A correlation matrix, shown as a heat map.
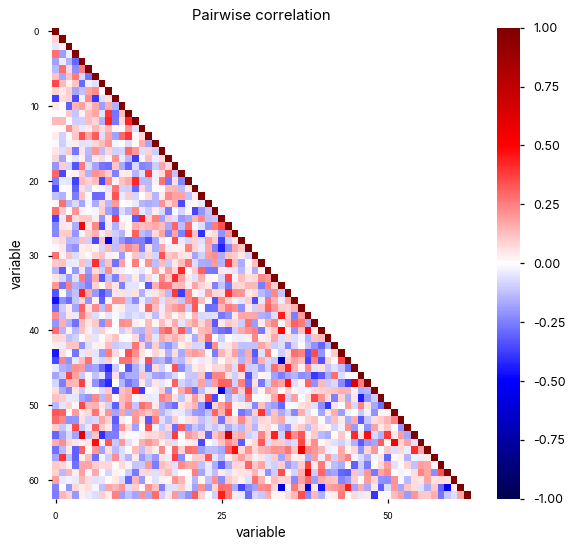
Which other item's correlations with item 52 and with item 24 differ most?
46
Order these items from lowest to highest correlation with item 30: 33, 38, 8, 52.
52, 8, 33, 38
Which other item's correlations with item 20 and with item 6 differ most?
3
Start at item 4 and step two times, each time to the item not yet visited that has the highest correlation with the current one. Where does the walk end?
26
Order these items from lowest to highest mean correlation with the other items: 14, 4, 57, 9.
9, 57, 14, 4
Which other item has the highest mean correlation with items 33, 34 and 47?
45
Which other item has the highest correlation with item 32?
19
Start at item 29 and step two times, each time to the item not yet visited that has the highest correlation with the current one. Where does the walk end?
12
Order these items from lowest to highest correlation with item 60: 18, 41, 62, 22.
62, 22, 41, 18
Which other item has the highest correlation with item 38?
59
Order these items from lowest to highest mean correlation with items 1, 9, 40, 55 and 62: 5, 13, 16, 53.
53, 16, 13, 5
